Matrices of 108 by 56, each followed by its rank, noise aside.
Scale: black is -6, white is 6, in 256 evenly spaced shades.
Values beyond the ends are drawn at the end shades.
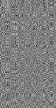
five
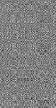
six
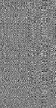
six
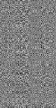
seven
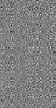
six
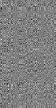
five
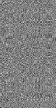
seven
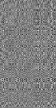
four
